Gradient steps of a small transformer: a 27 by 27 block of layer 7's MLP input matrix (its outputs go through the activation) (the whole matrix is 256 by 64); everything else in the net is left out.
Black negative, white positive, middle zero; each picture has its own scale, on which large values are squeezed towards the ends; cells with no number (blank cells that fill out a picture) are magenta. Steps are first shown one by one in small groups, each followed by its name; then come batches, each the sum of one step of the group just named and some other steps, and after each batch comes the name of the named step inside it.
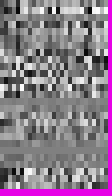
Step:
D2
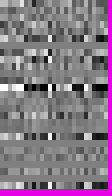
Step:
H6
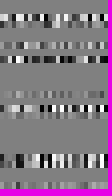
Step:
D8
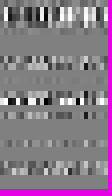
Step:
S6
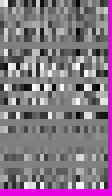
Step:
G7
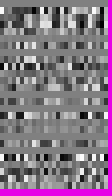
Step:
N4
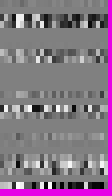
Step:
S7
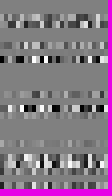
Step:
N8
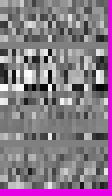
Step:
H6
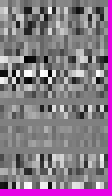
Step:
D8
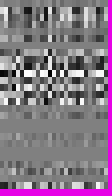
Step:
S6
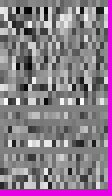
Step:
S6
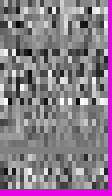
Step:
D2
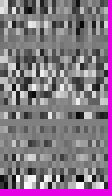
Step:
G7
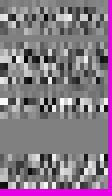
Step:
D8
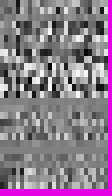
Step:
D2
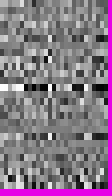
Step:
H6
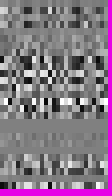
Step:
N8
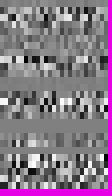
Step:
D8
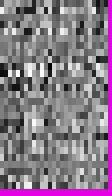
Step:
N4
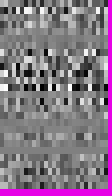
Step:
N4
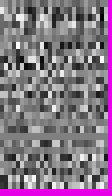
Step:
N4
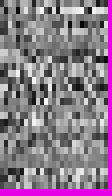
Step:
D2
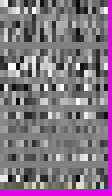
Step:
G7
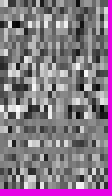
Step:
G7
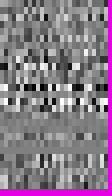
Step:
D8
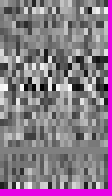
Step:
D2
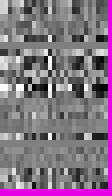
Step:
H6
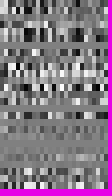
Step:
G7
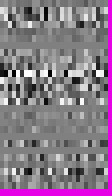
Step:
S6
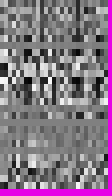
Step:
G7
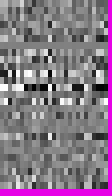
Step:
H6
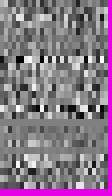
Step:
G7
